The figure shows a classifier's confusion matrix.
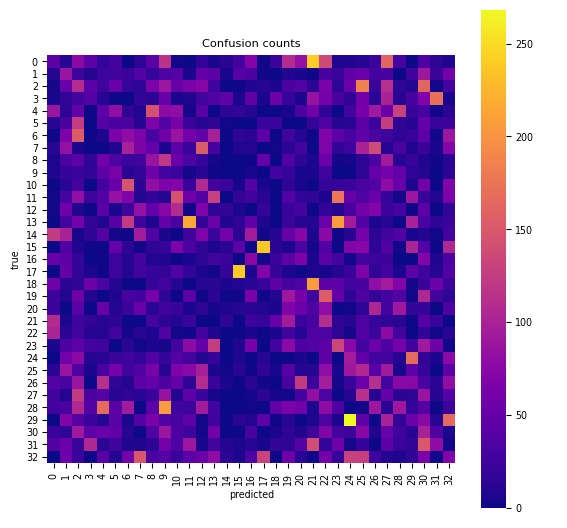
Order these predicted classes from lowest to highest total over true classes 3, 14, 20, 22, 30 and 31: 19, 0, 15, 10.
15, 10, 19, 0
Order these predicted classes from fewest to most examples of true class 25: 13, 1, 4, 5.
13, 4, 5, 1
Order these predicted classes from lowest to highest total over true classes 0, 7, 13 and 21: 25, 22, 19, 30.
30, 25, 19, 22
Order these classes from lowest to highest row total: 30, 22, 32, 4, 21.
22, 21, 30, 4, 32
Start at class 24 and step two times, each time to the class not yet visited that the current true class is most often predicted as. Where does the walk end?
32
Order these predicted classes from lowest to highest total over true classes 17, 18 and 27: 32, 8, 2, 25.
8, 32, 2, 25
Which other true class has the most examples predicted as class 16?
14
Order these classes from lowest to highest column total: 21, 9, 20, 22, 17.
17, 20, 21, 9, 22
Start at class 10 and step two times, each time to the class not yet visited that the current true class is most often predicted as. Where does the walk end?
2
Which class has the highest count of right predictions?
23
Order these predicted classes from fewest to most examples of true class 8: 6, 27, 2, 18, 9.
18, 6, 2, 27, 9
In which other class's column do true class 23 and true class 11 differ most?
10
